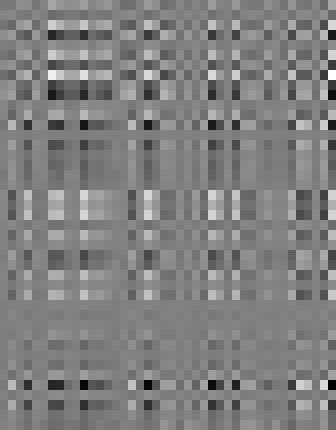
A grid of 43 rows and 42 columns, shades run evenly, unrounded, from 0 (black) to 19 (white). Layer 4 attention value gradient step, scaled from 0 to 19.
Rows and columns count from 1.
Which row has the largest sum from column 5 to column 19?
8
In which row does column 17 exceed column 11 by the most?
39
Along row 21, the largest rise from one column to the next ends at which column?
42
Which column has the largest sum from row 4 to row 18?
41
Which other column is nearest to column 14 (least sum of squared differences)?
34
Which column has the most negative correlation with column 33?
6
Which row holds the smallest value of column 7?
10
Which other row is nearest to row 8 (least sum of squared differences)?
3
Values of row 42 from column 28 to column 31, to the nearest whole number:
9 10 8 10
